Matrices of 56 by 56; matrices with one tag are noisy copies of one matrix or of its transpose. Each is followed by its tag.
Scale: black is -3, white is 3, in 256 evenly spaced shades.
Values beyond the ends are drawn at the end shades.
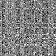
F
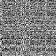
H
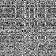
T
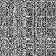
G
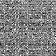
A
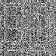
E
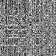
T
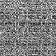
A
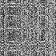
E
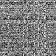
F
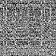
E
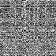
T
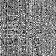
T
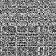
G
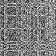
E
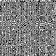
H
